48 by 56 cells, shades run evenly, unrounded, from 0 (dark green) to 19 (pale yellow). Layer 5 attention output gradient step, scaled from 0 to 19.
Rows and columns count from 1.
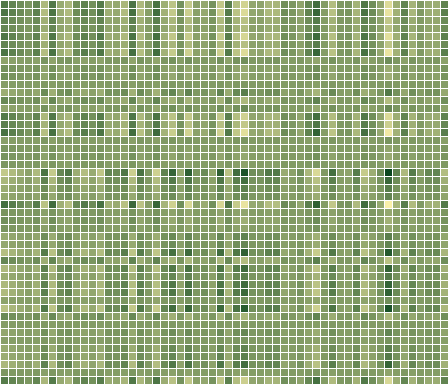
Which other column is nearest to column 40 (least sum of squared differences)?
20
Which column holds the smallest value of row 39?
49
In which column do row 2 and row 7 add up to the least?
40
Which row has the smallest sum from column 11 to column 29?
22
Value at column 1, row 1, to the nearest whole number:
6
